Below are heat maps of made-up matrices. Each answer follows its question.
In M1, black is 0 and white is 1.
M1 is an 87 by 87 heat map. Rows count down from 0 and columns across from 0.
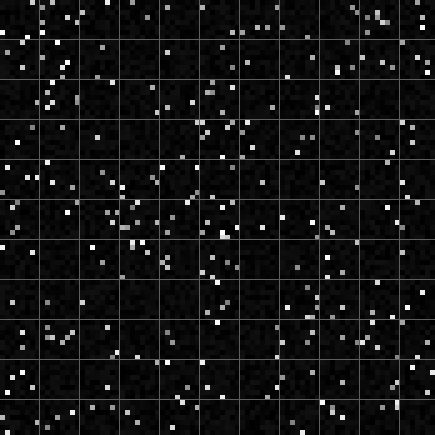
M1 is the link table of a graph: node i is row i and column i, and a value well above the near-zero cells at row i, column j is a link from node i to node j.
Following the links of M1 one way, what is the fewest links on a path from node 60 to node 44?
2
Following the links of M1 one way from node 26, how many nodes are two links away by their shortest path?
10
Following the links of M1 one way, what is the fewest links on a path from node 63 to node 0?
5
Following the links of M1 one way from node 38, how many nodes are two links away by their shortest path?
8
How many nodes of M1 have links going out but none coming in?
1
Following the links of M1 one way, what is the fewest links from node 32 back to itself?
4
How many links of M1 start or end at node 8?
8
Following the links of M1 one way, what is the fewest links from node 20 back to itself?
5
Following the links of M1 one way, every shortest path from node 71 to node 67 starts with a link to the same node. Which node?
node 55
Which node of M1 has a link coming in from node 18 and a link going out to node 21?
node 42
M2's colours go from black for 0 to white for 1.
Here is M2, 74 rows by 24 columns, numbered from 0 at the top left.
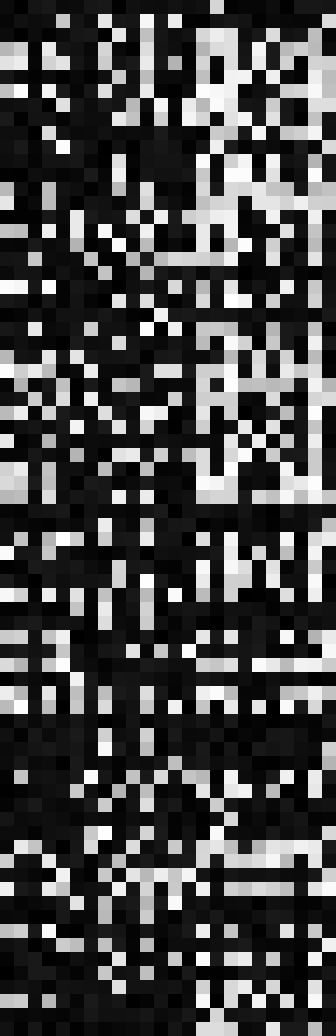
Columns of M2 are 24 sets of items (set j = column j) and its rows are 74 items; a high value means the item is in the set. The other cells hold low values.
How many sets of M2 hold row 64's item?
4
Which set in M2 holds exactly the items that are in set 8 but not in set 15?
17
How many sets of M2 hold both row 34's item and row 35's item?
9
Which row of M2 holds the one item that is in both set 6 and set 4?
28
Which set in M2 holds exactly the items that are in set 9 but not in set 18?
13
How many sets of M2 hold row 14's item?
12
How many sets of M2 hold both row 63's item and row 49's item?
8
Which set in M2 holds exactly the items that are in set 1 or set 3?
20
